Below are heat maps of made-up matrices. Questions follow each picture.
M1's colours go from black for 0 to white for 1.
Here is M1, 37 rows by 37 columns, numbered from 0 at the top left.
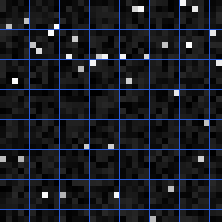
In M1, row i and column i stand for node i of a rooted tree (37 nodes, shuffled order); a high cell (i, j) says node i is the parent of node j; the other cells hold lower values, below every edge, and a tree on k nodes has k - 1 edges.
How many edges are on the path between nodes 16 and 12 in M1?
9
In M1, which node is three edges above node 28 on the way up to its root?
32
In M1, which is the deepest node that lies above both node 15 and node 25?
10
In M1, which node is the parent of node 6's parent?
5
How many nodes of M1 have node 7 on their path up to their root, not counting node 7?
8
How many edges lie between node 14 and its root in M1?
5
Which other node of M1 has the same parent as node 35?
8
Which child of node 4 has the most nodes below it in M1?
1
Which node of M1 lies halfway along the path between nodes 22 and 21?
9
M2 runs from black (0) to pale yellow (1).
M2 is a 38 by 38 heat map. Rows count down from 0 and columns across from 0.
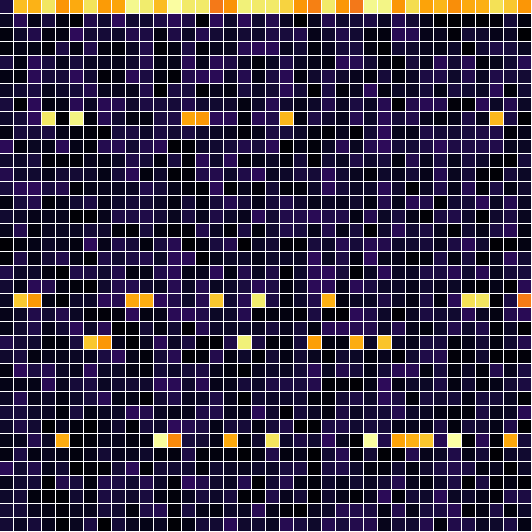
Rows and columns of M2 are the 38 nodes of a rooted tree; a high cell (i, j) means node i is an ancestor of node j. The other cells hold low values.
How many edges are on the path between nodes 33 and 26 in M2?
4
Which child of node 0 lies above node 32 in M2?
31
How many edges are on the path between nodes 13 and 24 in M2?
3
